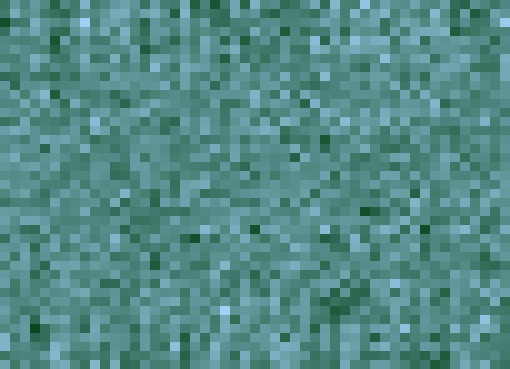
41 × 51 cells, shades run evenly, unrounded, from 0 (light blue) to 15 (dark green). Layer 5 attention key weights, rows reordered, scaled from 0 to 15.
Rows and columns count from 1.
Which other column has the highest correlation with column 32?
42
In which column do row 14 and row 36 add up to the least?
49
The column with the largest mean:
34
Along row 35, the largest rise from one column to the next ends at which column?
24
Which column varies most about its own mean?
33
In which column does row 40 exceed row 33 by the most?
43
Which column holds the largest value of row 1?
22
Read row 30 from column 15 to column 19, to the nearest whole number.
8 13 8 6 8
